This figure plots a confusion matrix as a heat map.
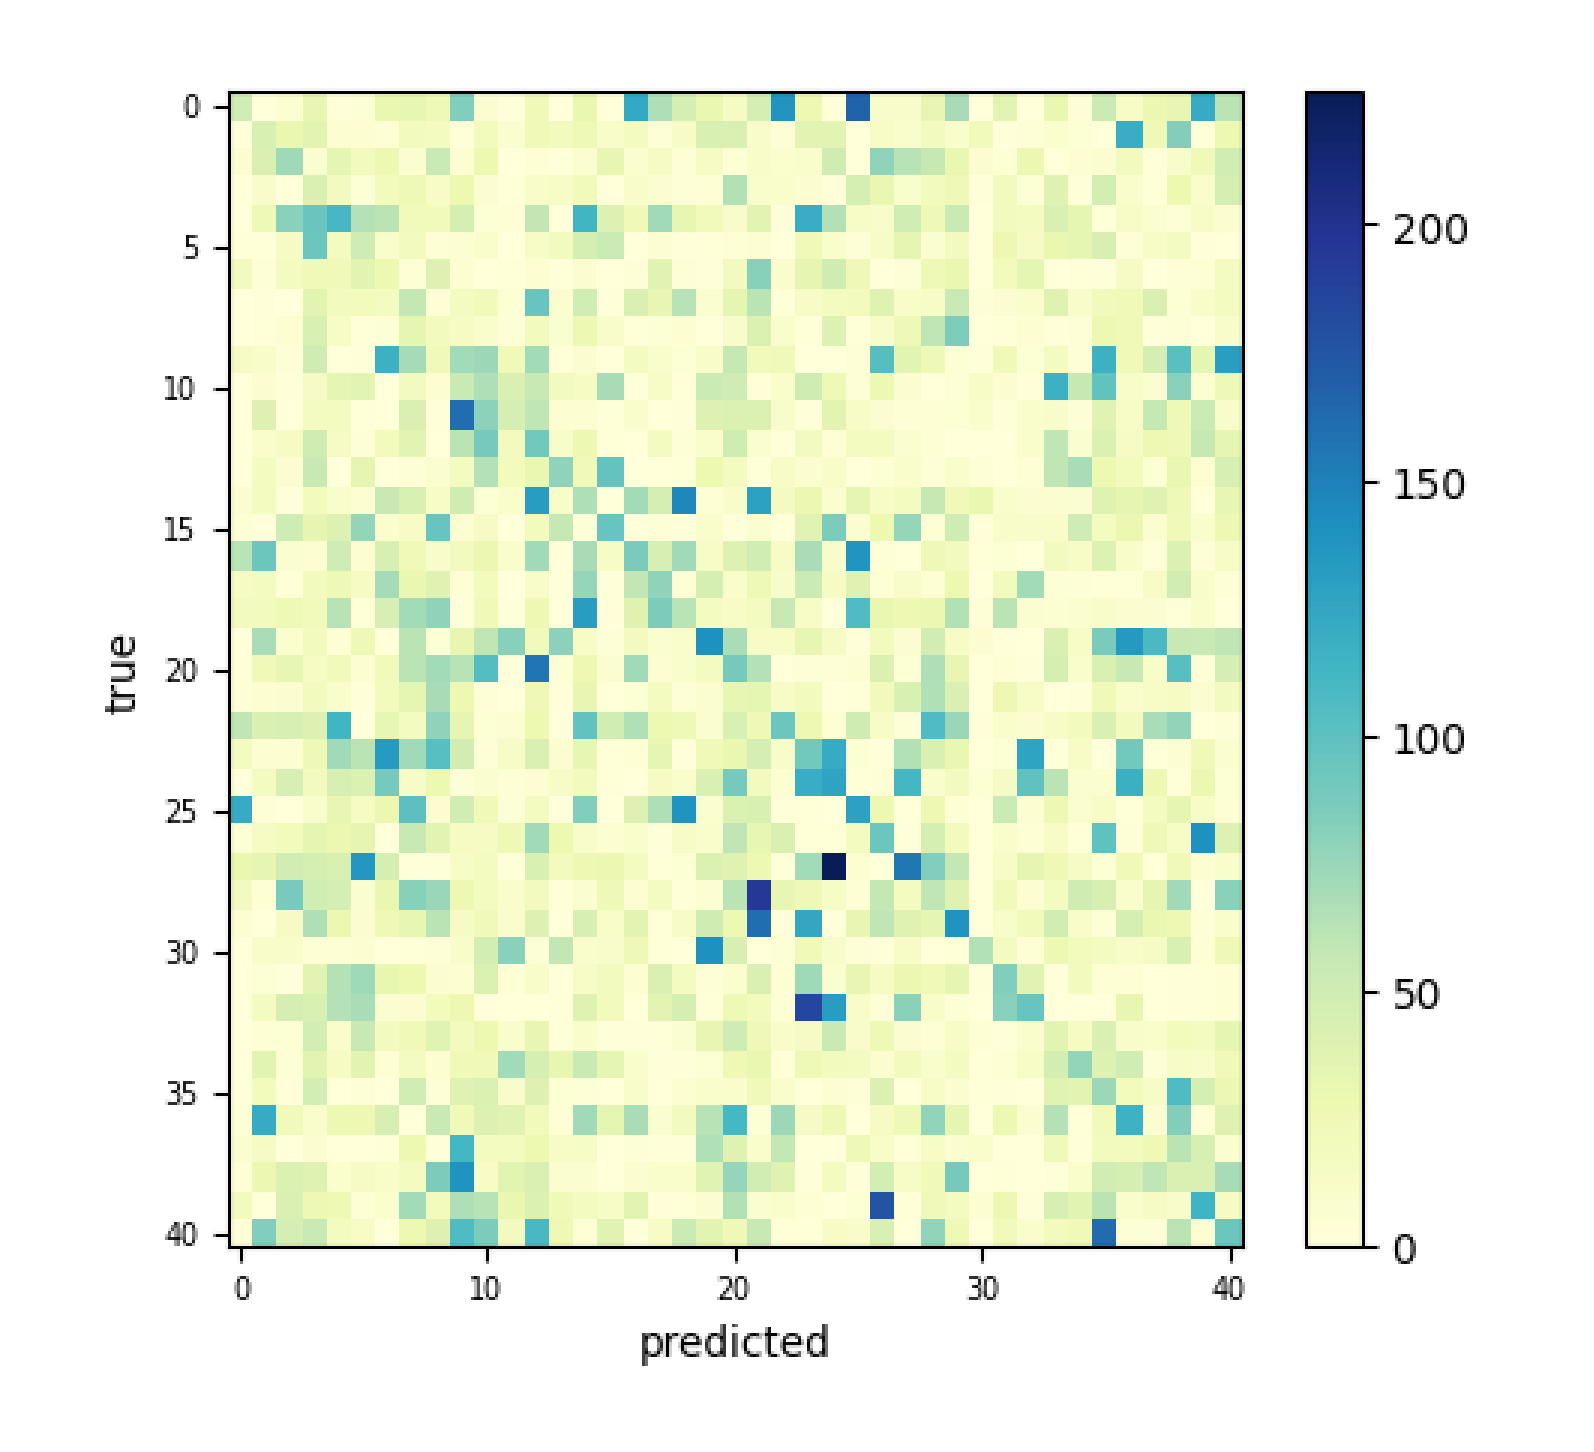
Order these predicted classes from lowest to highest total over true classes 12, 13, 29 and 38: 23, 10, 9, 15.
15, 23, 10, 9
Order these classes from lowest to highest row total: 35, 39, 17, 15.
35, 17, 15, 39
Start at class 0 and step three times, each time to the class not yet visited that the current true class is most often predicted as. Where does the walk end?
14
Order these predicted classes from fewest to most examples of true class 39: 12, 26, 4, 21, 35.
21, 4, 12, 35, 26
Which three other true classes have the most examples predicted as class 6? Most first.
23, 9, 24
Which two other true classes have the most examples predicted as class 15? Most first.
13, 10
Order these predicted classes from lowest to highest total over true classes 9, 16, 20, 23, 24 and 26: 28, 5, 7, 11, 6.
11, 5, 28, 7, 6
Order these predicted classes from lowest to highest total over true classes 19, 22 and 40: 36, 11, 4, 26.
26, 11, 4, 36
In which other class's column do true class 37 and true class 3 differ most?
9
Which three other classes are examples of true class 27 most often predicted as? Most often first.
24, 5, 28
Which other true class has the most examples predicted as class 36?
19
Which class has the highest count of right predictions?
27
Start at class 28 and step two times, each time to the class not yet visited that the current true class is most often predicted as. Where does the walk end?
8
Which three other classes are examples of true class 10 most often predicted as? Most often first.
33, 35, 38
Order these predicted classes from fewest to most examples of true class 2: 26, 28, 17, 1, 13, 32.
13, 17, 32, 1, 28, 26
